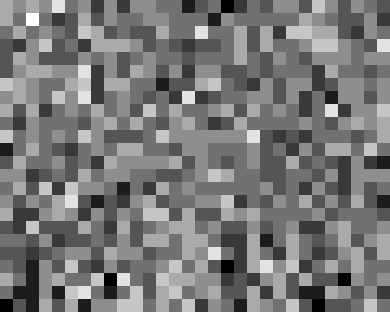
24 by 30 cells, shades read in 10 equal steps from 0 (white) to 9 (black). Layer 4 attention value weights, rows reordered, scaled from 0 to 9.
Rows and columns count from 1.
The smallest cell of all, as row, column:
2, 3
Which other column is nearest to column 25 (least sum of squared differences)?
19
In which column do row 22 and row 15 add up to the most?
27
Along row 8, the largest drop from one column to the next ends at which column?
15
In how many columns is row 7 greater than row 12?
12
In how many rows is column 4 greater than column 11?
10
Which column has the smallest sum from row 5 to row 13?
7
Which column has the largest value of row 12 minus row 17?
1
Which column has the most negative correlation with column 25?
17
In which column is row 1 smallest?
5
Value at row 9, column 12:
2
